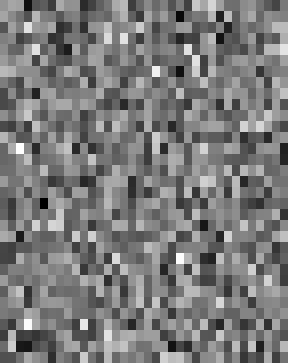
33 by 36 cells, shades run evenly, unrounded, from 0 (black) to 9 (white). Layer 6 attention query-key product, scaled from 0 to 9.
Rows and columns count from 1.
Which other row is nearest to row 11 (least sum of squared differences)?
29
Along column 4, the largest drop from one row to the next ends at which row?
31
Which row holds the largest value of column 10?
22
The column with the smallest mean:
12
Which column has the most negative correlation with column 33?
14
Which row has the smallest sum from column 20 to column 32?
4
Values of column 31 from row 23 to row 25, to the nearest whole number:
3 5 5
